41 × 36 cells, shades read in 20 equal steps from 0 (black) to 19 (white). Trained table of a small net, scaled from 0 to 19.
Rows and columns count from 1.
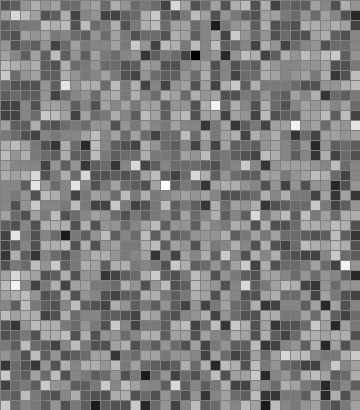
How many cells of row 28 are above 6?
28
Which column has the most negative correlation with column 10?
32
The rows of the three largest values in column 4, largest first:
19, 18, 21
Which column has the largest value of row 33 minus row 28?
12
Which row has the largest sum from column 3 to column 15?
27
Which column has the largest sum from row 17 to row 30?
2
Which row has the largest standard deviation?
33
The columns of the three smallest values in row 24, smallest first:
7, 36, 1
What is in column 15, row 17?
5
